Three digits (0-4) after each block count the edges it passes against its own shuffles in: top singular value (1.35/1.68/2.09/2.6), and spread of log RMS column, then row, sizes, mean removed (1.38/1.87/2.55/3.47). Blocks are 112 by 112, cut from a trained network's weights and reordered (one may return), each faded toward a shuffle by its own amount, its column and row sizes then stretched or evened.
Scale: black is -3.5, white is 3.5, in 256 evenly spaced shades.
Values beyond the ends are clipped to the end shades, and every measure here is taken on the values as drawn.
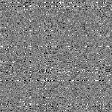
2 2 3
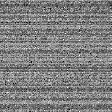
4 2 0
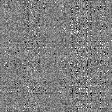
1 4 1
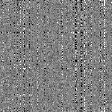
3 4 2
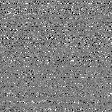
1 0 4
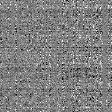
2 4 0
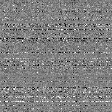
2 2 4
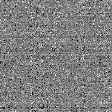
1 3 0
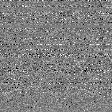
0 0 4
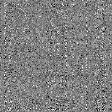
0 3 2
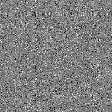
2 2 0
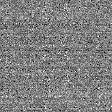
1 2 1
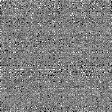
1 3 3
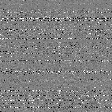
2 0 4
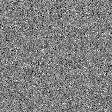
0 0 1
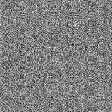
3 0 1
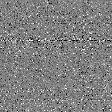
2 1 2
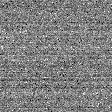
2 0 0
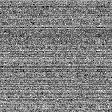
4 1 1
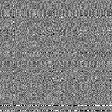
4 1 3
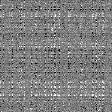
4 4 2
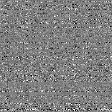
0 2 4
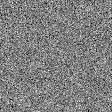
0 0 0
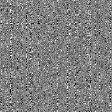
2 4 0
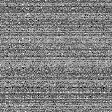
4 1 1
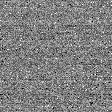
1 0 1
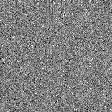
1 0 0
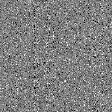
1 3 0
